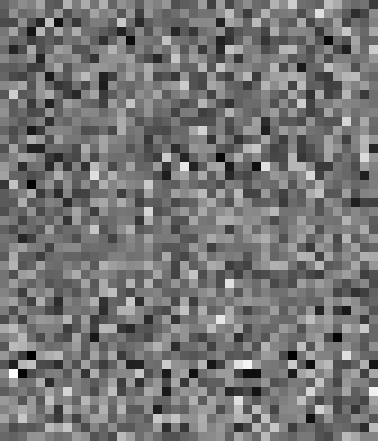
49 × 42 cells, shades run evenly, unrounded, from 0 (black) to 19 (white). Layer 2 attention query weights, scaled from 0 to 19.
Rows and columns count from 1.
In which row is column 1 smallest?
21
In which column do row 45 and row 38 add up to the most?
6
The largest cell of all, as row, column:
42, 2
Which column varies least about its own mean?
1
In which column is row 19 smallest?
29
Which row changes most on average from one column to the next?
19
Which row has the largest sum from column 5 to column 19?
30
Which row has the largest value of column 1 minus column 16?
34
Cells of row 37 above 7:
33
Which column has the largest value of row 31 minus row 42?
22
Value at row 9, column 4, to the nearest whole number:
7
